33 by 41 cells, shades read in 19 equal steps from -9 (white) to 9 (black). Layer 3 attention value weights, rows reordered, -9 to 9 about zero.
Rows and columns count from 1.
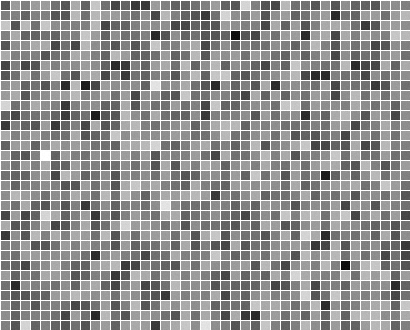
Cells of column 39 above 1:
6
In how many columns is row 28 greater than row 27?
16
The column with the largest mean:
12
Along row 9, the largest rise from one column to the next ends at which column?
9
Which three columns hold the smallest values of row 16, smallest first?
5, 34, 27
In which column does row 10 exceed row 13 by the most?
14
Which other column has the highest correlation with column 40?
2
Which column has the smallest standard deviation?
4
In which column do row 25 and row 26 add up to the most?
41
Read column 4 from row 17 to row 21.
0 -1 0 -1 2
